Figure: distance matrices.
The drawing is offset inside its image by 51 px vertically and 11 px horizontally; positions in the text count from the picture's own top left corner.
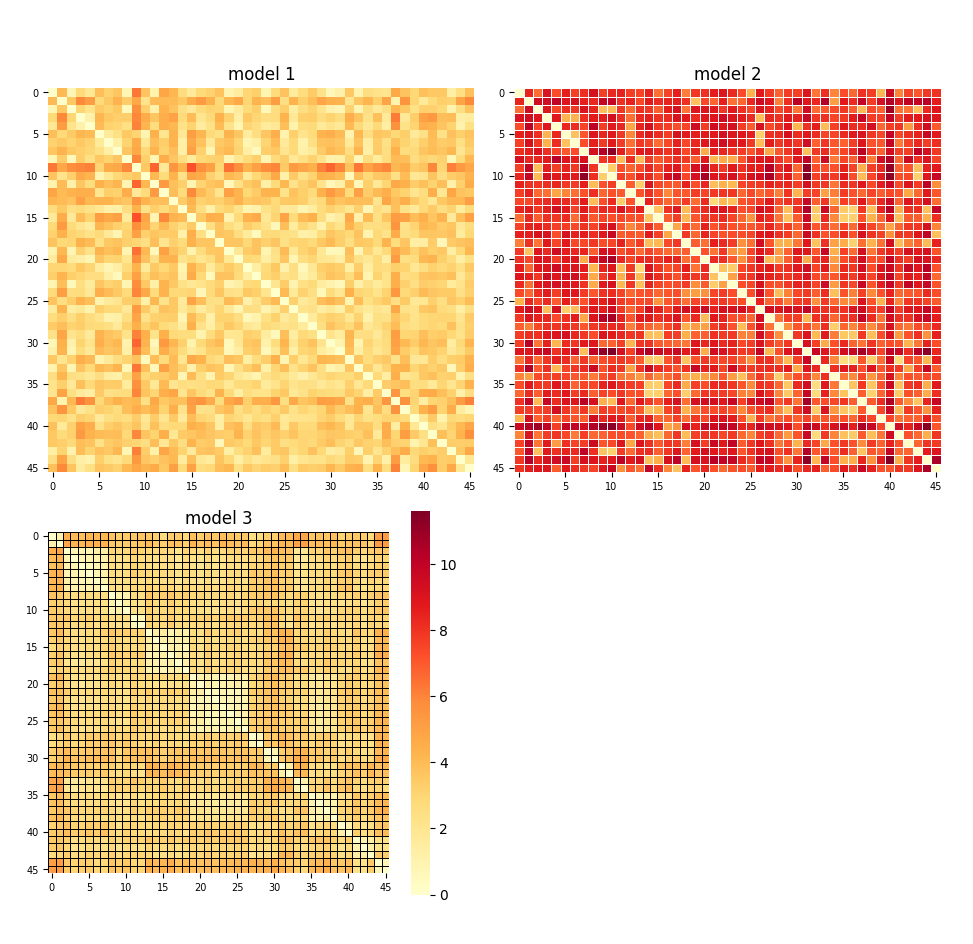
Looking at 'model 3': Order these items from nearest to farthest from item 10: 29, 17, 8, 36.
8, 36, 17, 29
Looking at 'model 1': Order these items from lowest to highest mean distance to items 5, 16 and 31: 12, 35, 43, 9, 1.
35, 43, 12, 1, 9
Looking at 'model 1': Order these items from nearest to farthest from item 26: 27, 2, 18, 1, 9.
2, 27, 18, 1, 9
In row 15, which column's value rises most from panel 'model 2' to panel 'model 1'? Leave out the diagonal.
32
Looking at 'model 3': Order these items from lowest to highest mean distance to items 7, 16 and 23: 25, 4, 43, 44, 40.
4, 25, 43, 40, 44
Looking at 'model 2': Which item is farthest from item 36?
31
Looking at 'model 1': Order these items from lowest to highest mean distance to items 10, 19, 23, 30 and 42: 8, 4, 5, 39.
8, 39, 4, 5
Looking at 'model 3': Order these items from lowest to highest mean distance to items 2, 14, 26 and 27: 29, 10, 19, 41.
19, 10, 41, 29
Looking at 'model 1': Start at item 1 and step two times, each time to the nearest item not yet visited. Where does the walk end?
40
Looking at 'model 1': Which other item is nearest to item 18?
42
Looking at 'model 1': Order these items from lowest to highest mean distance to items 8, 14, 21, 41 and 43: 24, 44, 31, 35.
35, 31, 44, 24
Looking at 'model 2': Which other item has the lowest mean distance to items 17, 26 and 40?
16
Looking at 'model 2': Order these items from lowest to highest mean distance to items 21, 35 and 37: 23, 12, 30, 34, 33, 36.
36, 34, 23, 12, 30, 33
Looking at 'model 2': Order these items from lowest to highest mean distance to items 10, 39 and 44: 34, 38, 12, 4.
38, 34, 12, 4
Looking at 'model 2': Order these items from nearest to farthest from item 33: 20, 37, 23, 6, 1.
37, 6, 20, 23, 1
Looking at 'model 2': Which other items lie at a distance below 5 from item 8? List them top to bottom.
11, 13, 21, 22, 23
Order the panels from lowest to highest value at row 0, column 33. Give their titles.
model 1, model 3, model 2
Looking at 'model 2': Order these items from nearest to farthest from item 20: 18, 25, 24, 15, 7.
7, 24, 18, 25, 15
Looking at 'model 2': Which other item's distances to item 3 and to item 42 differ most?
26
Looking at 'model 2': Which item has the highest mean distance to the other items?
40
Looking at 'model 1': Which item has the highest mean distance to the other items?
9
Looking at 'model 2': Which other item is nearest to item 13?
21
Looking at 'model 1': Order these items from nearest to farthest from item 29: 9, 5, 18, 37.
18, 5, 37, 9
